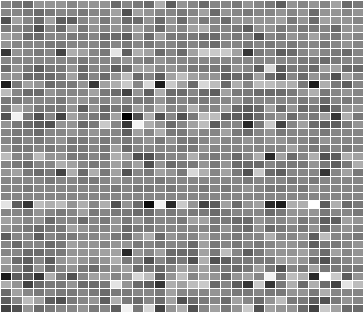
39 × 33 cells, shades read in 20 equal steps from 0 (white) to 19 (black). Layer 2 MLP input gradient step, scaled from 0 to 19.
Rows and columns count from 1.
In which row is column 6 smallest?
26
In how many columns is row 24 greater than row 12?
9
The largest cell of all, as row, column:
15, 12
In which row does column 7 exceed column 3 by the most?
38
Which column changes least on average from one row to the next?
33
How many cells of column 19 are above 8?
21
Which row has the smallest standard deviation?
25
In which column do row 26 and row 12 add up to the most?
14
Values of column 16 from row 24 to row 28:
10 9 16 10 9
